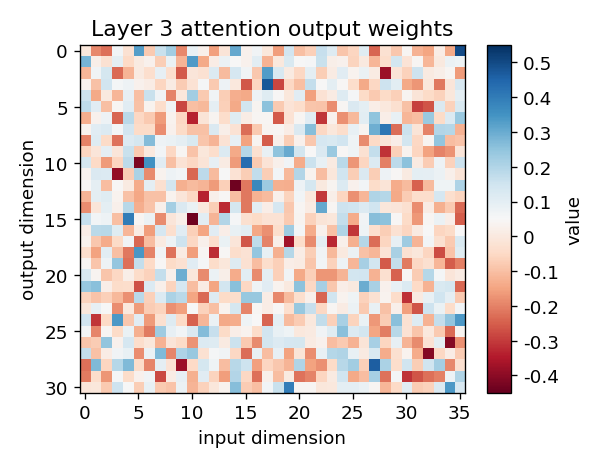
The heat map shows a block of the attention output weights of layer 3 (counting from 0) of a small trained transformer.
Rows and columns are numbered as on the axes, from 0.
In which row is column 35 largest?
0
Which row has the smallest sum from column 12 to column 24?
17
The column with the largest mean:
24
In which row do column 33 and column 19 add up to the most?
30
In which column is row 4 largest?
10
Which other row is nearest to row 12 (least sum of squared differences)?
5
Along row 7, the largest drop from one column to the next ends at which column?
29
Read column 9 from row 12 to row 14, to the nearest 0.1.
-0.1 0 0.1
